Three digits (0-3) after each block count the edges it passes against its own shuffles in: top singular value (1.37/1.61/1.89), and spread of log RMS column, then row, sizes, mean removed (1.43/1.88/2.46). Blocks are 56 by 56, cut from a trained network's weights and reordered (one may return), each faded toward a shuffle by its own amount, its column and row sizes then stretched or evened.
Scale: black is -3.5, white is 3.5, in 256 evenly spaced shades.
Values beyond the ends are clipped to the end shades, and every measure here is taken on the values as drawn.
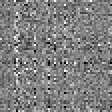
0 3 2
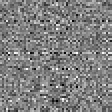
3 0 3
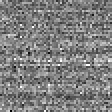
2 1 1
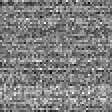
3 1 1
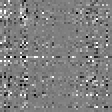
1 3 3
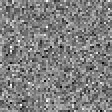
0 0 0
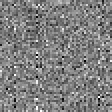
2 2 0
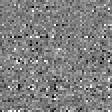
0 1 3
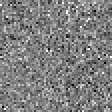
0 1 0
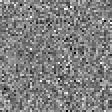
1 1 0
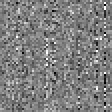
1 3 0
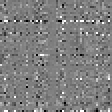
3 3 3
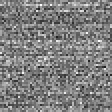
2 0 1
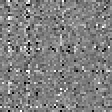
2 2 2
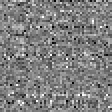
3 0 2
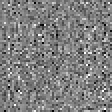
2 2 1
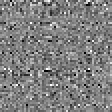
3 0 3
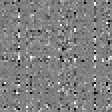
1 3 2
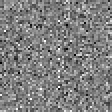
0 2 0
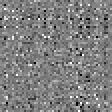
2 2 3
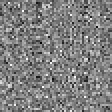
2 0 0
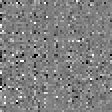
1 3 2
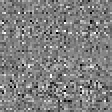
1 2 3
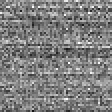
3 2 1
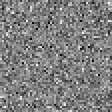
0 0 1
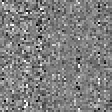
0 3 0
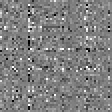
1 3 3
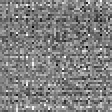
2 3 1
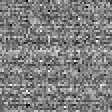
2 1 1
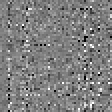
0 3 2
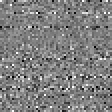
1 0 3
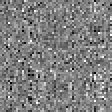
2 2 0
